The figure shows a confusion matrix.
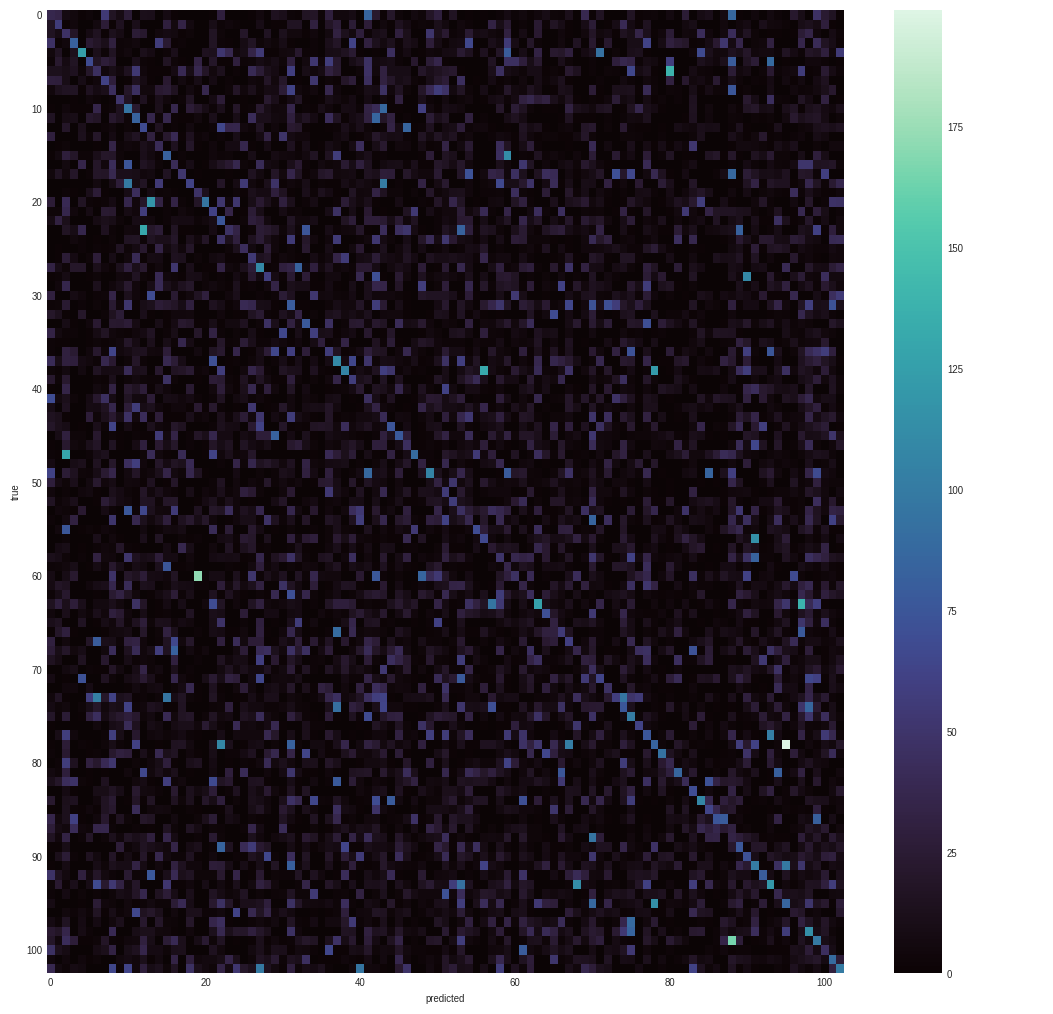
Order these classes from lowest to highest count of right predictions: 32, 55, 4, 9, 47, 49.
32, 9, 55, 47, 49, 4
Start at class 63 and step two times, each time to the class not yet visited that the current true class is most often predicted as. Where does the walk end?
75
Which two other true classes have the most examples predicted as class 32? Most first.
27, 65
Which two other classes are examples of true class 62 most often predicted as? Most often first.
31, 58
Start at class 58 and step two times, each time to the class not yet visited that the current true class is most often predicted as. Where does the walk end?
95
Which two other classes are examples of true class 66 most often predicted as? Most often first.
37, 97
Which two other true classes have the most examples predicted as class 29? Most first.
45, 36
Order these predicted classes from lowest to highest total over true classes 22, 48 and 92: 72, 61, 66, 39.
66, 39, 72, 61
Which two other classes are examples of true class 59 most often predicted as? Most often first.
15, 77
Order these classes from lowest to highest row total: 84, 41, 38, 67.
41, 67, 84, 38
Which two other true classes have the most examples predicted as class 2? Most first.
47, 55
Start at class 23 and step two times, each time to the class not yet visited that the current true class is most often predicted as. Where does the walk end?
46
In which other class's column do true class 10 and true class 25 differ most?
43
